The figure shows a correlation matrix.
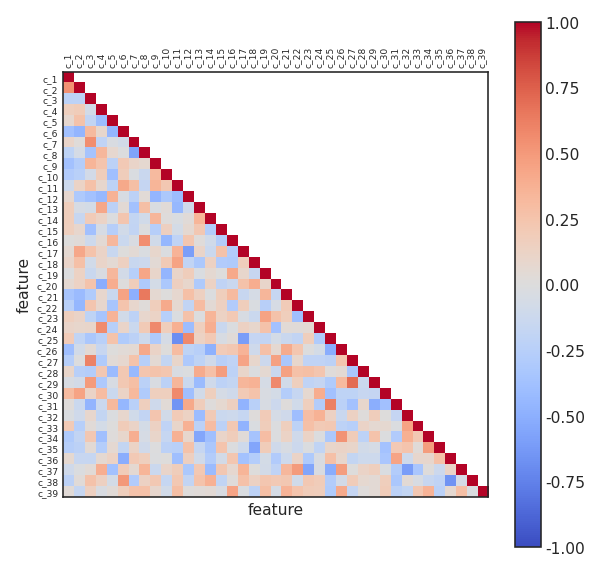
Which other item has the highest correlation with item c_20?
c_29
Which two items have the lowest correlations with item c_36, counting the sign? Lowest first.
c_38, c_6
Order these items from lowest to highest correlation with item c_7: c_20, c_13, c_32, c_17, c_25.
c_13, c_25, c_32, c_17, c_20
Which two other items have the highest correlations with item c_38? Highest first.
c_6, c_14
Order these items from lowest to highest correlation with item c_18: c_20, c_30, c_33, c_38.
c_33, c_38, c_30, c_20
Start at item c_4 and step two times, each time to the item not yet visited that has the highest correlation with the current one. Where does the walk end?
c_9
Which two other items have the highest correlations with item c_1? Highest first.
c_2, c_30
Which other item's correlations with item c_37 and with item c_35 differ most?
c_32
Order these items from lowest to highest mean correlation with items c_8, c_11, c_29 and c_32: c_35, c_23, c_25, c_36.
c_25, c_36, c_35, c_23
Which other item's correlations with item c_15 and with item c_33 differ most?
c_17
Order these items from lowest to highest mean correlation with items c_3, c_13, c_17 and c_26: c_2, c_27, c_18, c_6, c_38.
c_18, c_2, c_6, c_38, c_27
